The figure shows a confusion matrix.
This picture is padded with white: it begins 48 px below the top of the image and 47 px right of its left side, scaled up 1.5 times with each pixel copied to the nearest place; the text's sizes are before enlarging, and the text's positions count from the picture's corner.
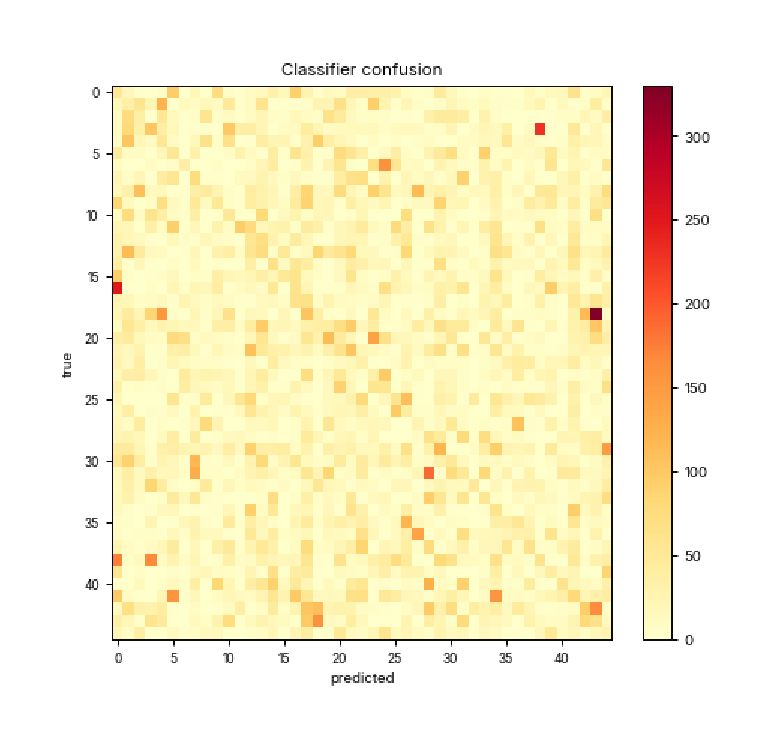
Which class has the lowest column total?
32
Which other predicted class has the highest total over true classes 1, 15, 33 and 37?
28
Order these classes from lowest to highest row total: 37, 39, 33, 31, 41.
39, 33, 37, 31, 41
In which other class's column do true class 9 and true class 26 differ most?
25
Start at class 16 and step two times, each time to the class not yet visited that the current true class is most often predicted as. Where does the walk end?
5
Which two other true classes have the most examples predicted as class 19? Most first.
20, 31
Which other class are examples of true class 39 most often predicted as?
44
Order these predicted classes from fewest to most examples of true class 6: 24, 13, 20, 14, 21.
21, 13, 14, 20, 24
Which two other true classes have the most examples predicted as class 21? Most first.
19, 13
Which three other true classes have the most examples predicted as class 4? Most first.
18, 1, 9
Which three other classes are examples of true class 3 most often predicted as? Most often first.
38, 10, 1
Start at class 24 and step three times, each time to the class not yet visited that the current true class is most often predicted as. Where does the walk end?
17
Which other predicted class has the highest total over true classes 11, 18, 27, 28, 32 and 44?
43
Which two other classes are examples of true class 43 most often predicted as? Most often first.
18, 17
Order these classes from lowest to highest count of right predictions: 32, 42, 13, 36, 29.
36, 32, 13, 42, 29
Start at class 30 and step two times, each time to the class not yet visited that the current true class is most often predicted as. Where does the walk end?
31
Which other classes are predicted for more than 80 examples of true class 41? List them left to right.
0, 5, 16, 34
